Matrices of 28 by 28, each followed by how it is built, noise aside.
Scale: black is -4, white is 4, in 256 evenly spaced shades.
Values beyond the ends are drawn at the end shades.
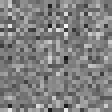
low rank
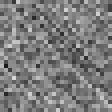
Toeplitz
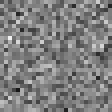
noise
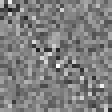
banded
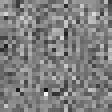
low rank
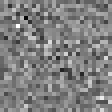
banded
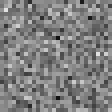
noise
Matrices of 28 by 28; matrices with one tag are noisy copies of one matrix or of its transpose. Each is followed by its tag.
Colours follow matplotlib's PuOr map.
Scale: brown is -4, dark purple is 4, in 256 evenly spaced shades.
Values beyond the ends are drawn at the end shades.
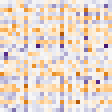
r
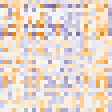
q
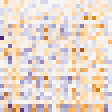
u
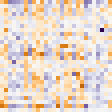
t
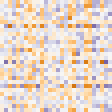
r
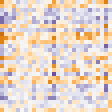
t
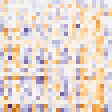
u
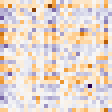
t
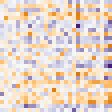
u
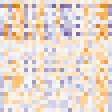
q
